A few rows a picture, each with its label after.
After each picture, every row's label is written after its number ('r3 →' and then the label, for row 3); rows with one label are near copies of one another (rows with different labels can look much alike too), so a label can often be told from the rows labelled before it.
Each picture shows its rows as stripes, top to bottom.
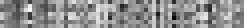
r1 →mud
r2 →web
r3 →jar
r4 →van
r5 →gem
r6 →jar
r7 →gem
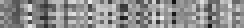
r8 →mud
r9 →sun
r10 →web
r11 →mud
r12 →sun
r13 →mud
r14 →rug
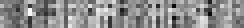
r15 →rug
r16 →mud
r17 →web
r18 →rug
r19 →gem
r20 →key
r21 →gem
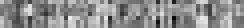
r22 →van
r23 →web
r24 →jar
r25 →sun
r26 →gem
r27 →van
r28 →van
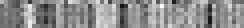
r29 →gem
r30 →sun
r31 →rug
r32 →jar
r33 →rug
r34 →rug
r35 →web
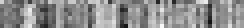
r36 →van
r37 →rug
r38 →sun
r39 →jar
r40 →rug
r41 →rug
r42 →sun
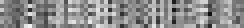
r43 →gem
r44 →rug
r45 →gem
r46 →rug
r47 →key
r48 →mud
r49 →jar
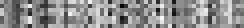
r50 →mud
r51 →sun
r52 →van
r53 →gem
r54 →sun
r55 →sun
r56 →key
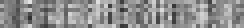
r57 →jar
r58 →gem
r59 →sun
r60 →gem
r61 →key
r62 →mud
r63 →sun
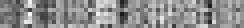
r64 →web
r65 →rug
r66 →key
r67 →web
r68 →sun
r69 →jar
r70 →key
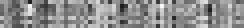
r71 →key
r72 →sun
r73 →rug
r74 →jar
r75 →van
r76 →sun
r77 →van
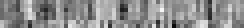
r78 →jar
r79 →sun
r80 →sun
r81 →rug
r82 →rug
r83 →van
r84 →gem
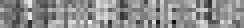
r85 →jar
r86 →web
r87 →van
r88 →web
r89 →web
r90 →mud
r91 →key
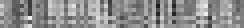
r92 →key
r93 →van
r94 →key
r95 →van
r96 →jar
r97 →van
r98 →jar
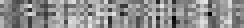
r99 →van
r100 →sun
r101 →key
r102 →rug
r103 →mud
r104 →gem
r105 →mud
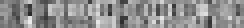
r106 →sun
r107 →key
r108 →key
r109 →key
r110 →sun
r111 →jar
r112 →rug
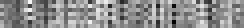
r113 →web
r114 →mud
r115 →jar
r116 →gem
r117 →rug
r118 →mud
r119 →van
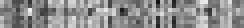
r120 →van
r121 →mud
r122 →web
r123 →sun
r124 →van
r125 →mud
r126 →van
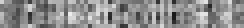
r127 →van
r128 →rug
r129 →web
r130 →gem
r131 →mud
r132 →gem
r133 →sun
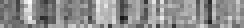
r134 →jar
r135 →web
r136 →jar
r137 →jar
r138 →sun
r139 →rug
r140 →mud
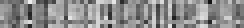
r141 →rug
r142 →key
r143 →key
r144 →key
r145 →gem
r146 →jar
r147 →key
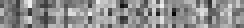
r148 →jar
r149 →sun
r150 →gem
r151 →mud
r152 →sun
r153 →sun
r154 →key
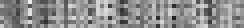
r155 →web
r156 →gem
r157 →web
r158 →web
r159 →mud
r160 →sun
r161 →van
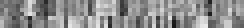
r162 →rug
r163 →web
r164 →sun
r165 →rug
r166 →key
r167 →gem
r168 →gem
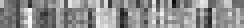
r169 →gem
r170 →gem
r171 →jar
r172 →sun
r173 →web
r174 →jar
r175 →web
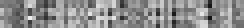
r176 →rug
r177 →rug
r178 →van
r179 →mud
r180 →rug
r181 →gem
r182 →van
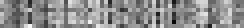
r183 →gem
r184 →key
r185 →sun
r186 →van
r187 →gem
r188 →mud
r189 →jar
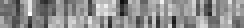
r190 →sun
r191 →web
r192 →web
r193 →web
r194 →mud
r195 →mud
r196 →key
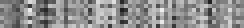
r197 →rug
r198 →key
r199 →sun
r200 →rug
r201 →gem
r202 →sun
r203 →mud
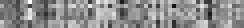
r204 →web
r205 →mud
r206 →web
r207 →rug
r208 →jar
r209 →van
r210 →gem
